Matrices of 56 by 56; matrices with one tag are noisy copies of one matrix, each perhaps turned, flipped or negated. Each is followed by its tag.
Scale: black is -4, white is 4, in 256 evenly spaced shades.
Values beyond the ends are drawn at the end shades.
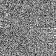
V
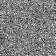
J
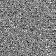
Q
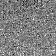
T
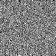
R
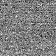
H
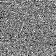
J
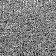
T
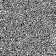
J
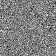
Q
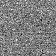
H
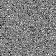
Q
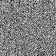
J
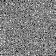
J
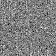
Q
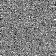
R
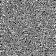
R
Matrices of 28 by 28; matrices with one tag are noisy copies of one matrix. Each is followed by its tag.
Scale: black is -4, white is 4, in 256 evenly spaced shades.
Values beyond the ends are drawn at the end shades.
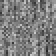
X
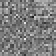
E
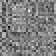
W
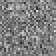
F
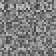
F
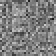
W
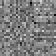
E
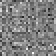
W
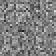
F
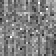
X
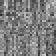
X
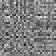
E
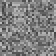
W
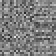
E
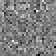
F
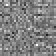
E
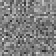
E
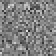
F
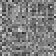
W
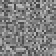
F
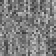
X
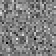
F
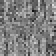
X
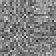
E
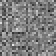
W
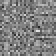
E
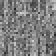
X
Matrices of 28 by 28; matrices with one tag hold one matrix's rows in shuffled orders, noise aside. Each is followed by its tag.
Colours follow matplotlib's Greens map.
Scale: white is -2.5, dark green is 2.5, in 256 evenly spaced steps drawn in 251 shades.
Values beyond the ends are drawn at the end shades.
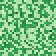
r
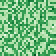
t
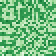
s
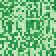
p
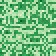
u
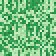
p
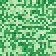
u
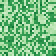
t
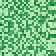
t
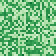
p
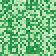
p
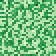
r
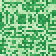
u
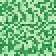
r
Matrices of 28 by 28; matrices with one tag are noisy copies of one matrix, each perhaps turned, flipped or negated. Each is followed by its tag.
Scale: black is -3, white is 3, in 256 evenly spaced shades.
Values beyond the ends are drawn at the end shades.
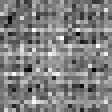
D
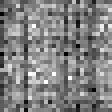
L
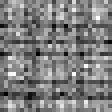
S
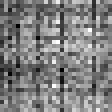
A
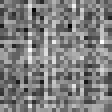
D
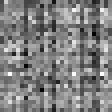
S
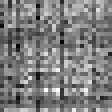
A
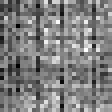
A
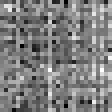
A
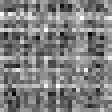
S
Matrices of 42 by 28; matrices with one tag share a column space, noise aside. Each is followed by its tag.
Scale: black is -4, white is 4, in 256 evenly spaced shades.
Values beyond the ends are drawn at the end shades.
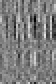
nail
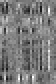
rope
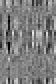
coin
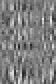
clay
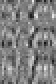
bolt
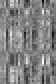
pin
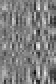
clay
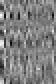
bolt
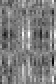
pin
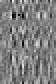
bolt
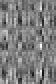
clay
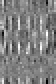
coin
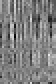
nail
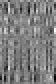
rope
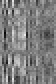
pin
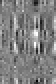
coin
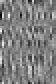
bolt
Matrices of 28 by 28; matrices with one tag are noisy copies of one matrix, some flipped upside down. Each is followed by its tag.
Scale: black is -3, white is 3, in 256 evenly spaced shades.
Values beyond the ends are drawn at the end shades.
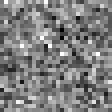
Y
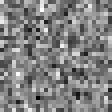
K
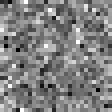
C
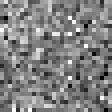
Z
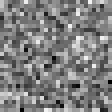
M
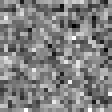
M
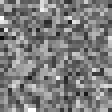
K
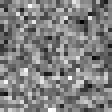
Z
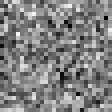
Y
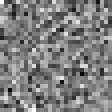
K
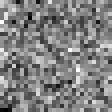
C
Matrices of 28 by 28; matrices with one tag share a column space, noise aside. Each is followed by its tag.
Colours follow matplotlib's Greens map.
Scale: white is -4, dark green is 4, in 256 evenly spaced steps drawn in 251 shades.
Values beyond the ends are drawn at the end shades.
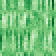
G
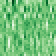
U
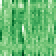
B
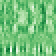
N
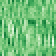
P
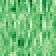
U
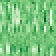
N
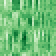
G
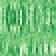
N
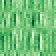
G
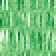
G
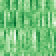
G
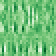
N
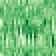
P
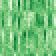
G
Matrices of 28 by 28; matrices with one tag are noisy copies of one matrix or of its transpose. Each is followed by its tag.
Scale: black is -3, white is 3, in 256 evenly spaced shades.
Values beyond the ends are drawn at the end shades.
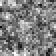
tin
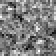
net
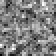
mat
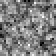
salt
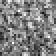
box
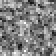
tin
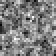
salt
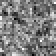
net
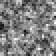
salt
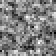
net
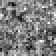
net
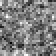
tin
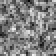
salt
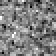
box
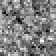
net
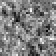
net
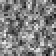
mat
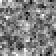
tin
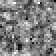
tin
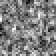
salt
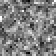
salt
